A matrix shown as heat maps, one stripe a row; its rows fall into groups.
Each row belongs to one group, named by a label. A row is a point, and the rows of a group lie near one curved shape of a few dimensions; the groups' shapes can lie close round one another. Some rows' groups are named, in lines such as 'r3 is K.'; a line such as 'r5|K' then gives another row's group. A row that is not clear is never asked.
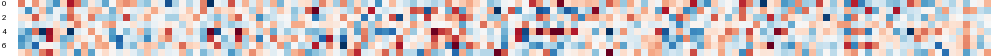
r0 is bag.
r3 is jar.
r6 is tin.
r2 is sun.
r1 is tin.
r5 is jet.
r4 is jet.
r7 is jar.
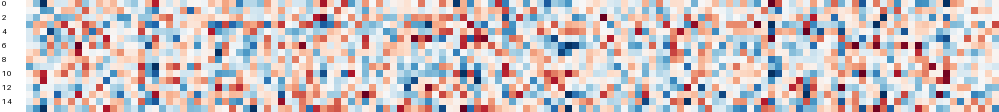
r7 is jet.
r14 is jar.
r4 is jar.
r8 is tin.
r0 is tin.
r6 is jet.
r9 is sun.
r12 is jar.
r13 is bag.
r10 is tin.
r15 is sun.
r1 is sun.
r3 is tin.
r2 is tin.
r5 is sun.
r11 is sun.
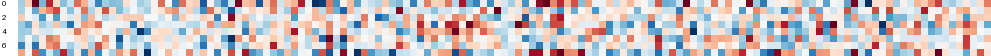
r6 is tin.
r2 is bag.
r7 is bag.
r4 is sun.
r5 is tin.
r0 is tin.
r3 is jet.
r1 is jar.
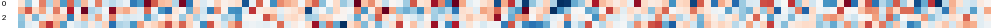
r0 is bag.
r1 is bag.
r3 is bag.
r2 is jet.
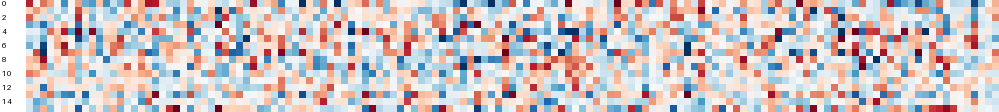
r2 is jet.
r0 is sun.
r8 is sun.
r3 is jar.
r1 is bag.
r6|jar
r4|bag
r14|tin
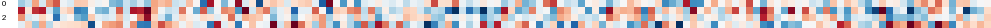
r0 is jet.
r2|sun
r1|sun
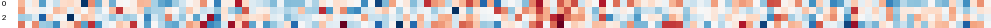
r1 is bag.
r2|jet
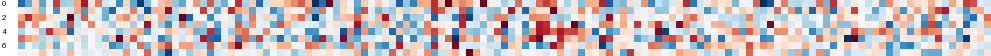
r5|bag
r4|jet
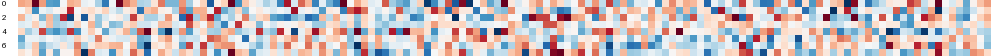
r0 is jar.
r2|jet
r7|bag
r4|sun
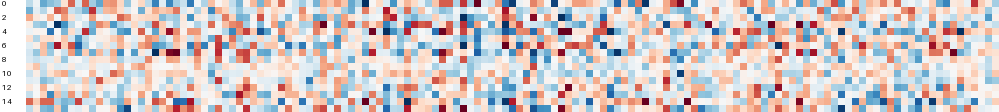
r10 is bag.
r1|jar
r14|sun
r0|jar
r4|bag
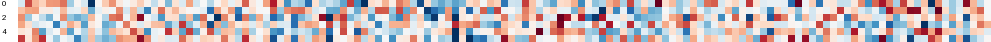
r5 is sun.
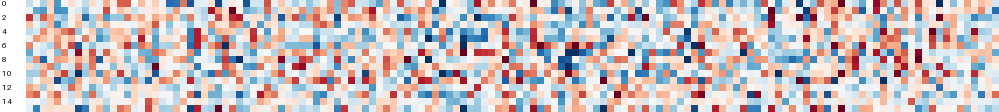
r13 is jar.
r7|jet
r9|bag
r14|bag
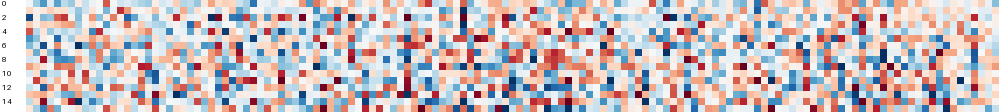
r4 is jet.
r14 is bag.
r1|bag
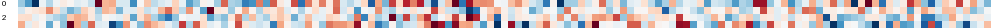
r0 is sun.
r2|sun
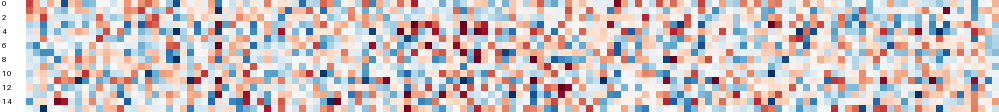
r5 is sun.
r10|sun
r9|bag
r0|sun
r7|jar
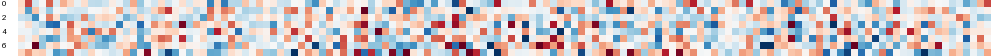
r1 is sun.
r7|sun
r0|jar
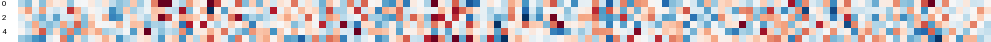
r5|jar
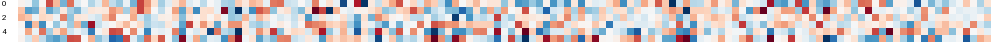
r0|bag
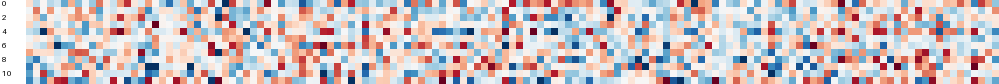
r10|sun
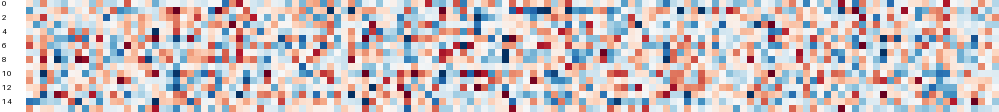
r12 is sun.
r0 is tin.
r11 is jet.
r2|sun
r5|sun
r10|sun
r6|bag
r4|bag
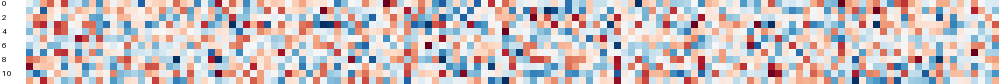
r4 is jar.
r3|tin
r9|sun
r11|sun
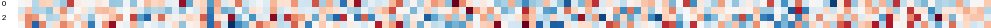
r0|bag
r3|jet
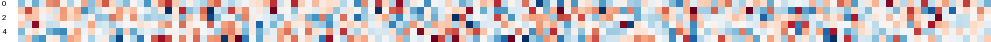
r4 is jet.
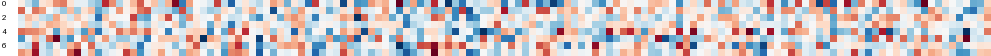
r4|sun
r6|sun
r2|sun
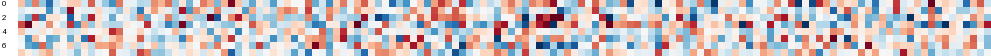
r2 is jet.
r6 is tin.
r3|jar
